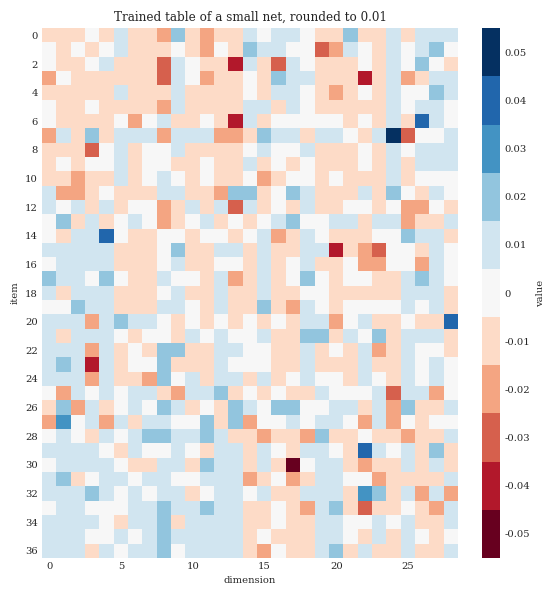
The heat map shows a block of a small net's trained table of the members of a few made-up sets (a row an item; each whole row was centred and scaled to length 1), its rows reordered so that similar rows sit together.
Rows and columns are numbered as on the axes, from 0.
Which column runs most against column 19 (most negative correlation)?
14
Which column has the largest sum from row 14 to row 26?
4
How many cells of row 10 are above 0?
3
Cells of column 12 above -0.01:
23
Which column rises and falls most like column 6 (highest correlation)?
7
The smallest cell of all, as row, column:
30, 17
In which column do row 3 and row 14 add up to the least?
22
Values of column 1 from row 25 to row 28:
-0.02 0.02 0.03 0.01
